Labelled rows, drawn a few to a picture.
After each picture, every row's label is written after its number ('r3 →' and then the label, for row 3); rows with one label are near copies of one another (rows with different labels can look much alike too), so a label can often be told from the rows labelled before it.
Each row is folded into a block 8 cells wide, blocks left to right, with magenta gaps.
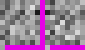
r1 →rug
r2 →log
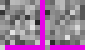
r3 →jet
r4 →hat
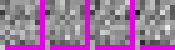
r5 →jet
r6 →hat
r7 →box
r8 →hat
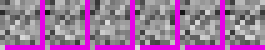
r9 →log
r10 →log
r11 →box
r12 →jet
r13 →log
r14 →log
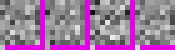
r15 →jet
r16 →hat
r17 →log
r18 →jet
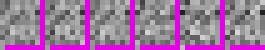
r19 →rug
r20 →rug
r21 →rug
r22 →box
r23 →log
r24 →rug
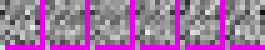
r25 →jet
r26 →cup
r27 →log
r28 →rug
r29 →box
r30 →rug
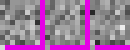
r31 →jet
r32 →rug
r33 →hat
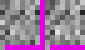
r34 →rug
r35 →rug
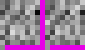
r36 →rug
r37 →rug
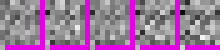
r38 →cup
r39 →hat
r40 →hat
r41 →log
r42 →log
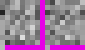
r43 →hat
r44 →log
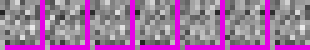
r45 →hat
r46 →cup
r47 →hat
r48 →hat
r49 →rug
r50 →rug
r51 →hat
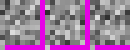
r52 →box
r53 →jet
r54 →cup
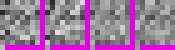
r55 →log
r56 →box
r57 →hat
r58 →cup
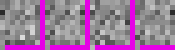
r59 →hat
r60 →rug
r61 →jet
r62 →rug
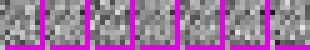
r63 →jet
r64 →rug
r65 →cup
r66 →rug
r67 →cup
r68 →rug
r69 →hat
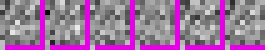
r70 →box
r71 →hat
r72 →jet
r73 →jet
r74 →cup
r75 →box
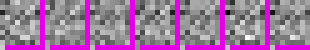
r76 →log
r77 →box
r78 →jet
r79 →rug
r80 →log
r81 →log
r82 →log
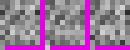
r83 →rug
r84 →cup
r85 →rug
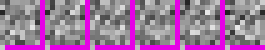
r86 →jet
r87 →box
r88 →cup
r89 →cup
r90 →box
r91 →log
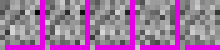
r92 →rug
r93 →rug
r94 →rug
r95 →jet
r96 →rug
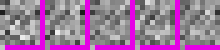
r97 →log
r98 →rug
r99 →log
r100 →cup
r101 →rug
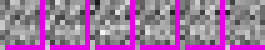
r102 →cup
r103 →cup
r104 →box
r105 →rug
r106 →rug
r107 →jet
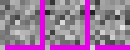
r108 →cup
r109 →log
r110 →jet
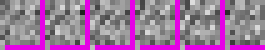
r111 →rug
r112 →rug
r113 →cup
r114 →box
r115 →cup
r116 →hat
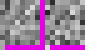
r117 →box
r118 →jet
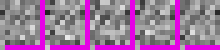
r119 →hat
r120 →log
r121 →cup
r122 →box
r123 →rug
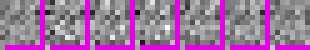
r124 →rug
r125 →log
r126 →hat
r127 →hat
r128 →box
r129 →rug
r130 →jet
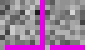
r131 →rug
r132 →jet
